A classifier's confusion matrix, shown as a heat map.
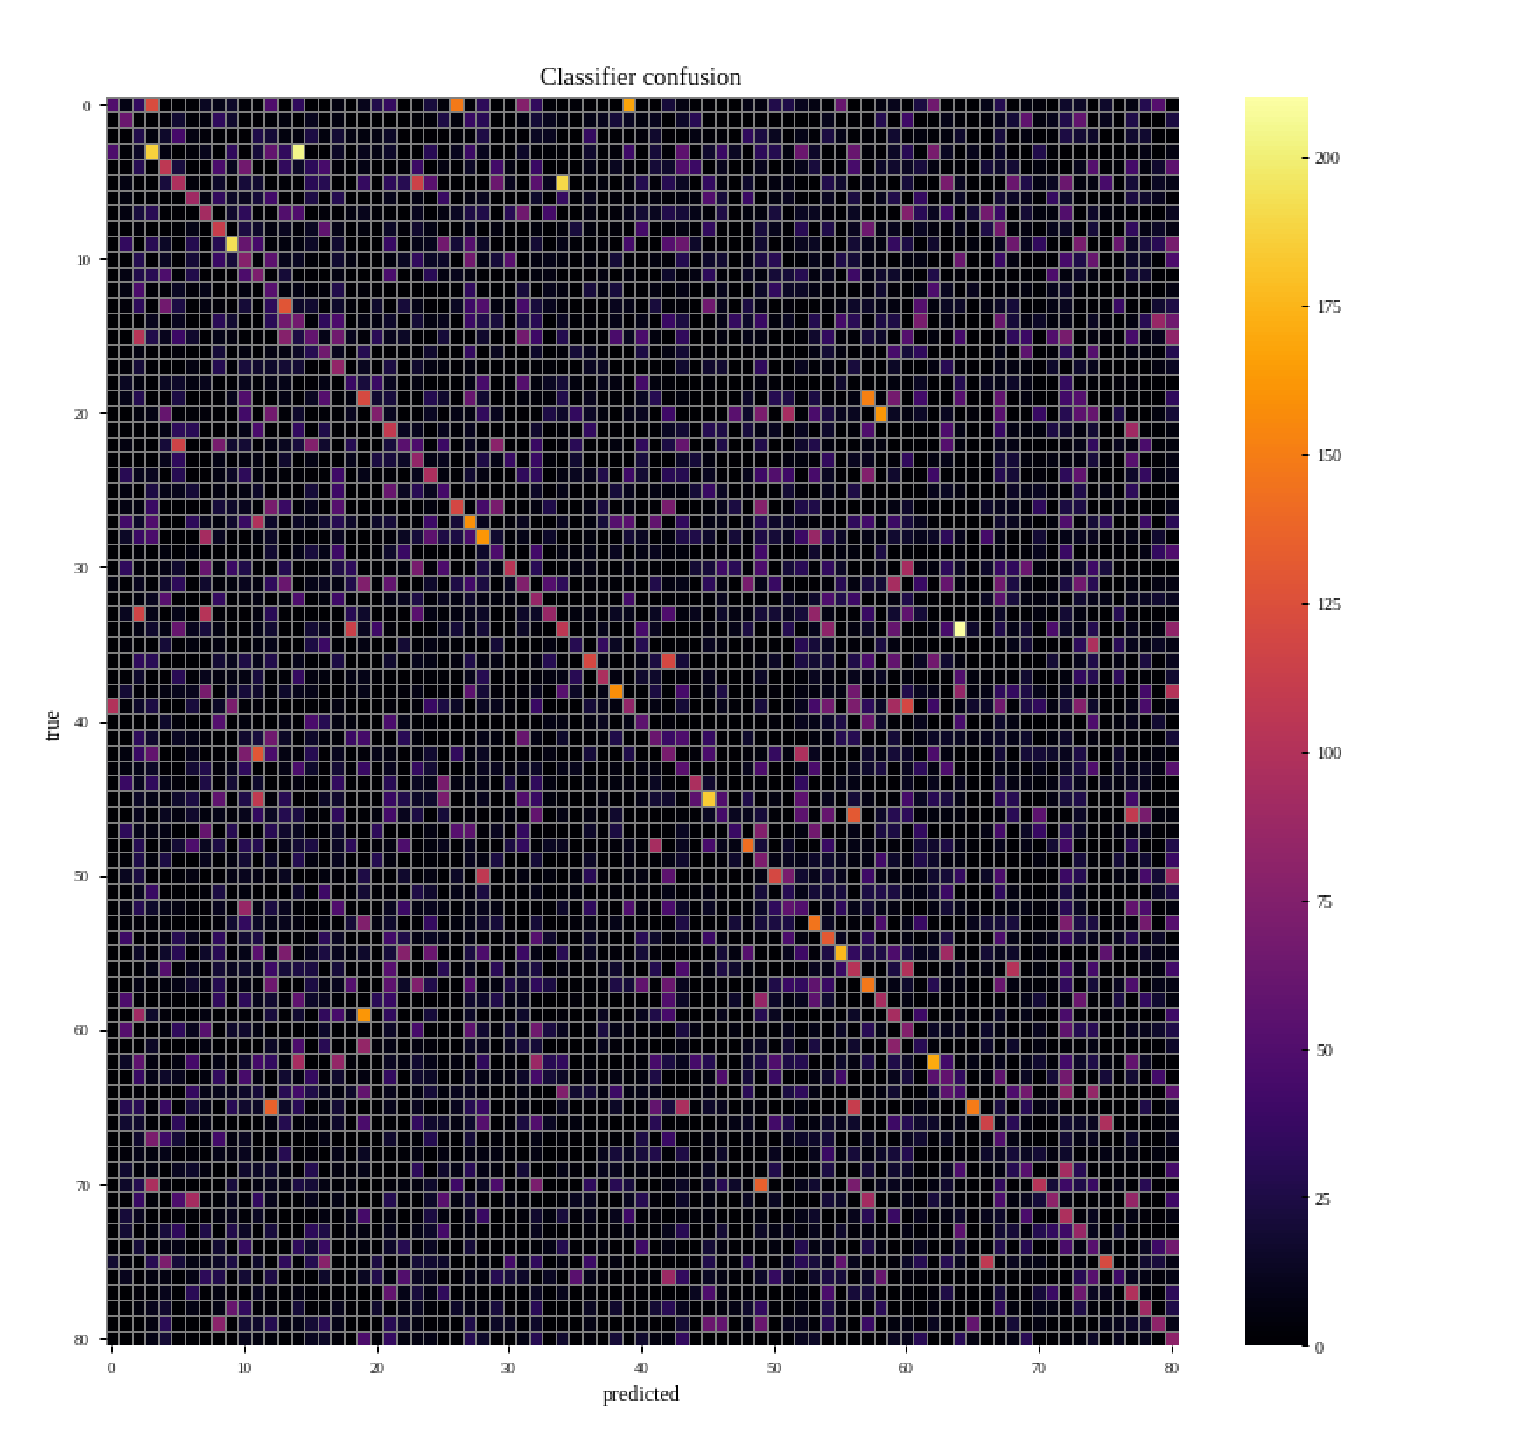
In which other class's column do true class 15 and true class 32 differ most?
2
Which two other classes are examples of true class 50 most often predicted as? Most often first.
28, 80
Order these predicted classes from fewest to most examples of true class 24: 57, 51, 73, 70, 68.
70, 68, 51, 73, 57
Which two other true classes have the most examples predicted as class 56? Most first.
46, 65
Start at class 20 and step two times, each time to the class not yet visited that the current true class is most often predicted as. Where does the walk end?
49
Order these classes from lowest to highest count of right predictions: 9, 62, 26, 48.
26, 48, 62, 9
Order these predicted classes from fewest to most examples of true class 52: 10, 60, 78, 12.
60, 12, 78, 10
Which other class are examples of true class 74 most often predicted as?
80
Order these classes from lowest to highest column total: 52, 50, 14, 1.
1, 50, 52, 14
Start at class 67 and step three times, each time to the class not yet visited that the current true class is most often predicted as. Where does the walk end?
79
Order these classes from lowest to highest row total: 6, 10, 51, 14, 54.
51, 6, 54, 10, 14
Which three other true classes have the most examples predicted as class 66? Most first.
75, 7, 28
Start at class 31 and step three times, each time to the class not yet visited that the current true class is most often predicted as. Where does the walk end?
57
